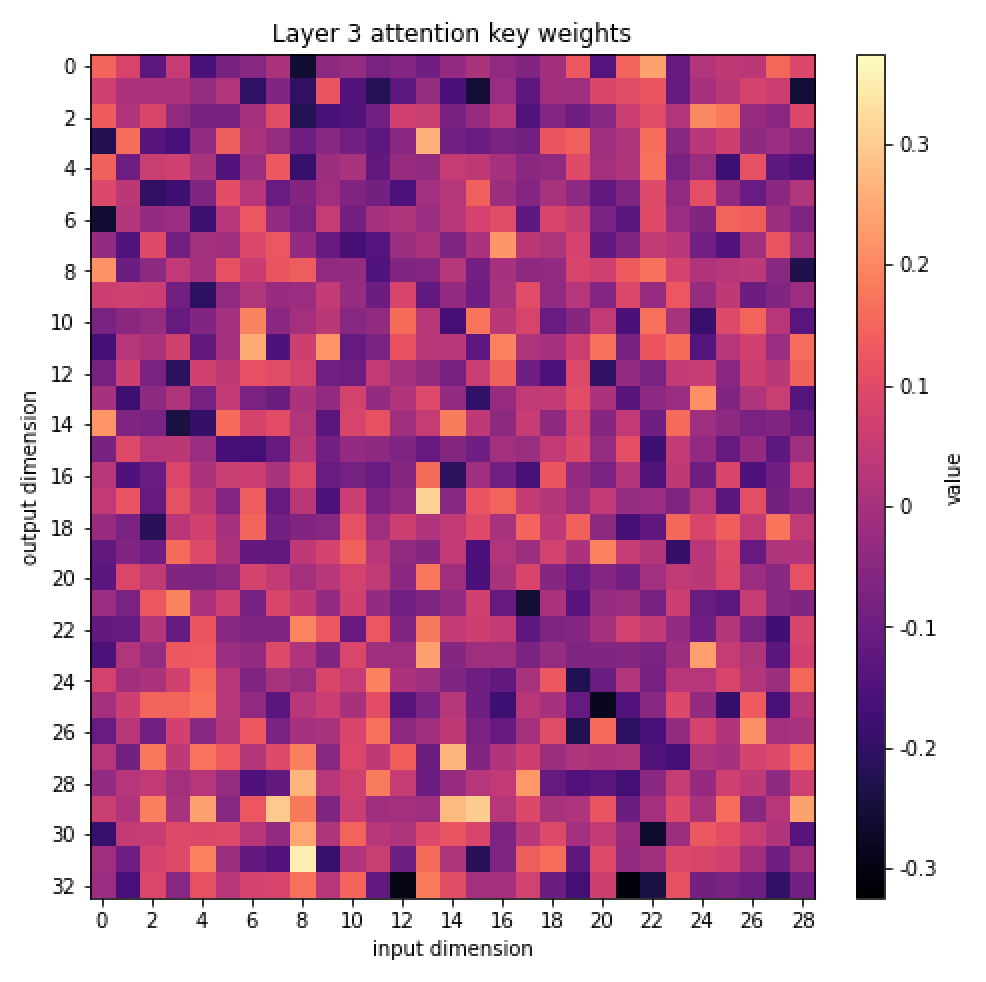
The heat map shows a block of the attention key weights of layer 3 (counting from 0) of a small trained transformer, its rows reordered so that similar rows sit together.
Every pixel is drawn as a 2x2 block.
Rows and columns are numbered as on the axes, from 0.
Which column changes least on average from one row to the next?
10
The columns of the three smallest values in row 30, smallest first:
22, 0, 28
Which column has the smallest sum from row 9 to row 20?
2
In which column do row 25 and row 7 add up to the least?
20
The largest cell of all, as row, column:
31, 8
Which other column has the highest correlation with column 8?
4
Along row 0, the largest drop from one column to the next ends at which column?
23
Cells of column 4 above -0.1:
28
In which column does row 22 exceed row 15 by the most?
13
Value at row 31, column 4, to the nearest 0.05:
0.2
